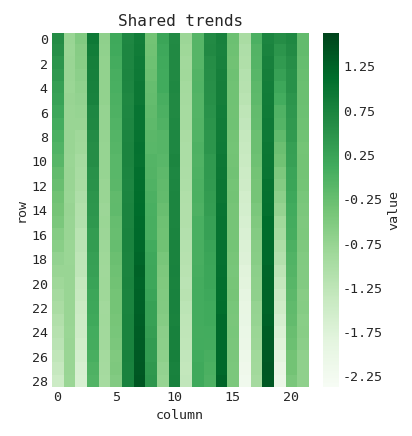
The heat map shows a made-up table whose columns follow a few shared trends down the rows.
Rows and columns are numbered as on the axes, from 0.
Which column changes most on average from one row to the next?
19
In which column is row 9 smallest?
16
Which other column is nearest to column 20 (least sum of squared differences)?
13
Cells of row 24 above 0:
9
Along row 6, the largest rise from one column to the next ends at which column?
3
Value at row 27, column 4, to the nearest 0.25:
-1
